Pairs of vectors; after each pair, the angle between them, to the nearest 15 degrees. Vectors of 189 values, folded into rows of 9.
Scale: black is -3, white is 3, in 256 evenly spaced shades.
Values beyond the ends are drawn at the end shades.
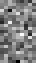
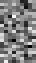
75 degrees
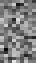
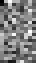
90 degrees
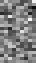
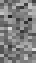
150 degrees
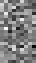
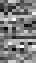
135 degrees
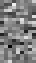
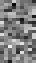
165 degrees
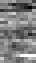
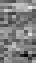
150 degrees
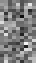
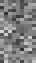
45 degrees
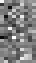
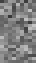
105 degrees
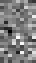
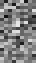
105 degrees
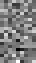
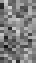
105 degrees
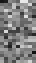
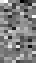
150 degrees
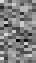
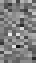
105 degrees
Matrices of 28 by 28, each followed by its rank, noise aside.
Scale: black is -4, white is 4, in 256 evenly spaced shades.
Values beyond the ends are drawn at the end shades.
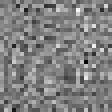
six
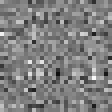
six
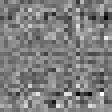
four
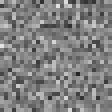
eight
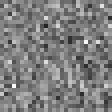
eight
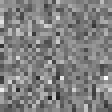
six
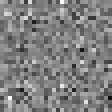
eight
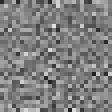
six
